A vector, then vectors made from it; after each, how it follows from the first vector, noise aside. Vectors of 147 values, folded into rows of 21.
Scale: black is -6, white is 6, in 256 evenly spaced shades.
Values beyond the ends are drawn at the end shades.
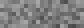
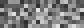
negated, scaled up.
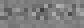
reversed, partly zeroed.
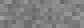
wrapped around, negated, shrunk.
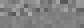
partly zeroed.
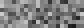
scaled up.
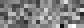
negated, scaled up.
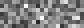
negated, scaled up.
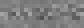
partly zeroed.
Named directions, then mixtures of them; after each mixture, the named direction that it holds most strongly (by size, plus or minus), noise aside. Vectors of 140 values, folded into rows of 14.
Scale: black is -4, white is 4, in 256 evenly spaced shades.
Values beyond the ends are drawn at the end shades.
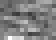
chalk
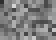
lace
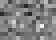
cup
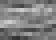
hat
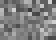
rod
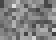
lace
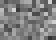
rod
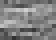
hat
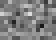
cup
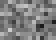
cup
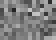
rod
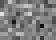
cup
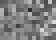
rod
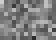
lace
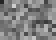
lace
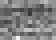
hat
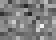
cup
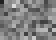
lace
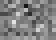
cup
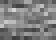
hat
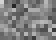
lace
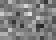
cup
